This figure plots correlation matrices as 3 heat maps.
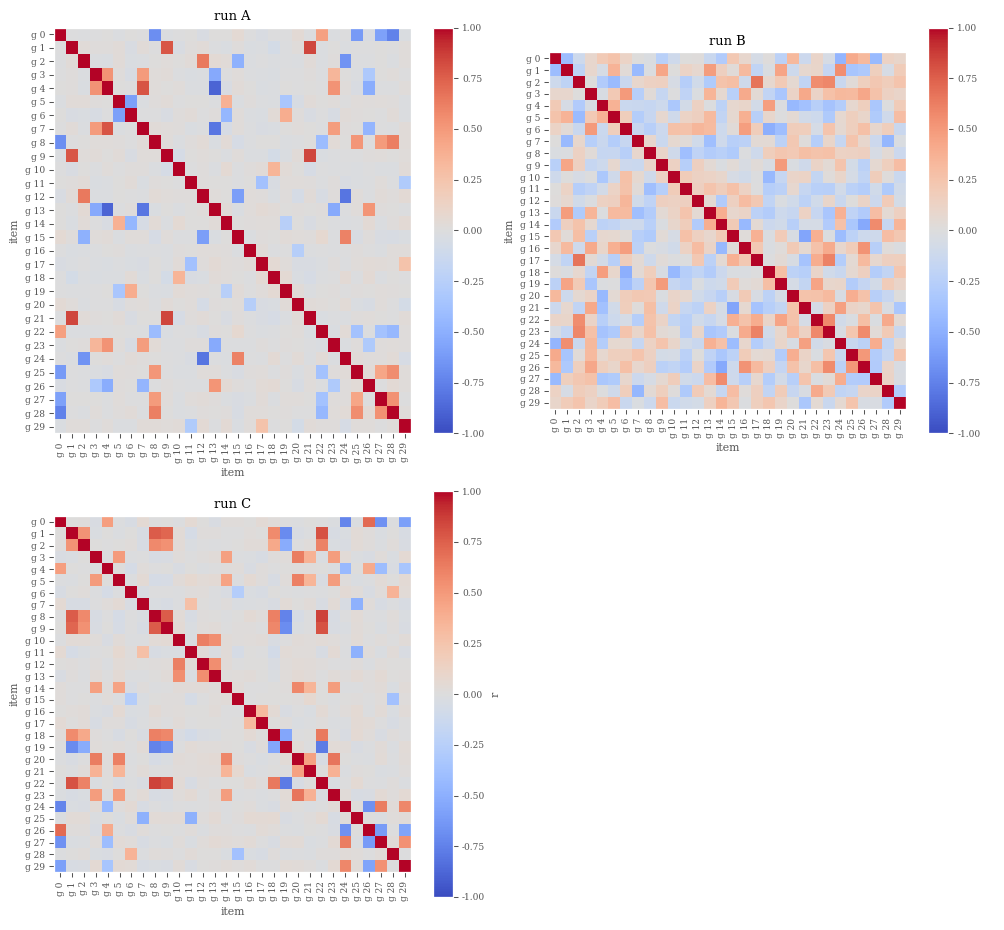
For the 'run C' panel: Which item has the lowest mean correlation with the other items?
g 19
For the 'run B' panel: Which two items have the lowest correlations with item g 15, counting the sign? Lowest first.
g 21, g 24
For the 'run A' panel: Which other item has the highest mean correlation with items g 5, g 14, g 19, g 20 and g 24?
g 15
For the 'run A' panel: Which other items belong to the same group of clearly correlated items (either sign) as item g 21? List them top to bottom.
g 1, g 9
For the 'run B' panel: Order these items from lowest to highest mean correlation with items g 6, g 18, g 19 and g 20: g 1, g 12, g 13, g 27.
g 27, g 13, g 12, g 1
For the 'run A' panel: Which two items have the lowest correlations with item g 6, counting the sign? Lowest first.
g 5, g 14
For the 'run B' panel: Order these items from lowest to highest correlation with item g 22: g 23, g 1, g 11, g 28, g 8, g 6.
g 11, g 6, g 1, g 8, g 28, g 23
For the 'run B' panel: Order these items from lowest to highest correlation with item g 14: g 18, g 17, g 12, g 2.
g 12, g 18, g 17, g 2
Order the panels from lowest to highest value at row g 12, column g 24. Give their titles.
run A, run B, run C
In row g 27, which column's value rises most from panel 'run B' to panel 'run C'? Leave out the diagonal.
g 29
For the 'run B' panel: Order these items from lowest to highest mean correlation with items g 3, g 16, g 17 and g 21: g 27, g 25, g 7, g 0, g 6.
g 7, g 0, g 27, g 25, g 6
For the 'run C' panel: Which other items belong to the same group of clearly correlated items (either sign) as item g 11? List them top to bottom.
g 7, g 25
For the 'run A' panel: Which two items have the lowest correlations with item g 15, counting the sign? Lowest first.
g 12, g 2
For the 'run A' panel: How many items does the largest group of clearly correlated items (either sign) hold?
6
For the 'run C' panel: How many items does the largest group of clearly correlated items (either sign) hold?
7
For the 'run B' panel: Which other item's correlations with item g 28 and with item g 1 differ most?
g 24
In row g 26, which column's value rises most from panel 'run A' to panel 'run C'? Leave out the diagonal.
g 4
